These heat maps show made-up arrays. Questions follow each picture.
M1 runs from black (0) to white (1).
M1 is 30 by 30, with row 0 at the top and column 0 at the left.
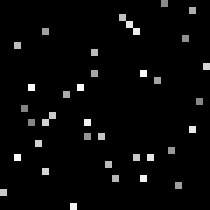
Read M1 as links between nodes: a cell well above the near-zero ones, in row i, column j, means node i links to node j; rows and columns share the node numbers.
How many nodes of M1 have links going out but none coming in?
1
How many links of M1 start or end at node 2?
3
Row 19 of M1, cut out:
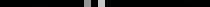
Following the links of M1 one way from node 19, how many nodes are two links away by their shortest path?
3
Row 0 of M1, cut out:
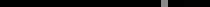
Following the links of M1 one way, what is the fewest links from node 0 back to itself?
6
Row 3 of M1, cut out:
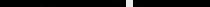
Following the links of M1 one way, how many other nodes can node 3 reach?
5
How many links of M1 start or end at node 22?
4
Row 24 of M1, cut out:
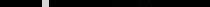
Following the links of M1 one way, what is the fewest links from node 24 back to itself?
8
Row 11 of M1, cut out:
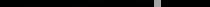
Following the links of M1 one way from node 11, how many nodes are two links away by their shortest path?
3
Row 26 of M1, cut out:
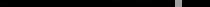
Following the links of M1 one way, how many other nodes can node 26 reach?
9
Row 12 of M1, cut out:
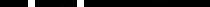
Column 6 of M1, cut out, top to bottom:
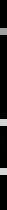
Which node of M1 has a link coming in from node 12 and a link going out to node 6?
node 4
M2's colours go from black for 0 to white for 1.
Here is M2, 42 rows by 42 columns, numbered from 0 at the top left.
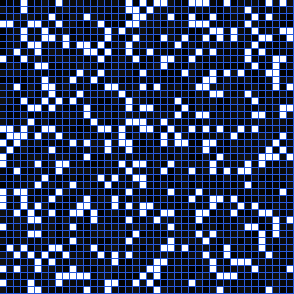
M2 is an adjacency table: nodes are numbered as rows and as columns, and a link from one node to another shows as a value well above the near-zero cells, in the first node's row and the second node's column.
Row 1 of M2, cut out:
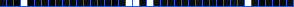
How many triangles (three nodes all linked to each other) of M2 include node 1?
4
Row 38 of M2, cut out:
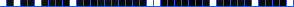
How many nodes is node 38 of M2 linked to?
9
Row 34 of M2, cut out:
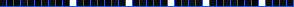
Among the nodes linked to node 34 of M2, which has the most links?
node 18
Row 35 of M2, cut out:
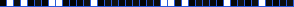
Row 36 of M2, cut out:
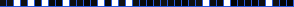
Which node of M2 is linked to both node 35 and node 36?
node 32
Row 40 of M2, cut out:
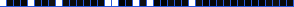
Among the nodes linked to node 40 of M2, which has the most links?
node 0
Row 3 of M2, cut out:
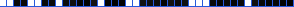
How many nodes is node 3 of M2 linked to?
12
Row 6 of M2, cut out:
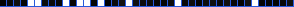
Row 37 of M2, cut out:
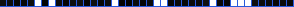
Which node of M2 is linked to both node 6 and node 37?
node 5
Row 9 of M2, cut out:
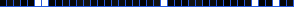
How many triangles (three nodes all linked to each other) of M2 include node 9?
3
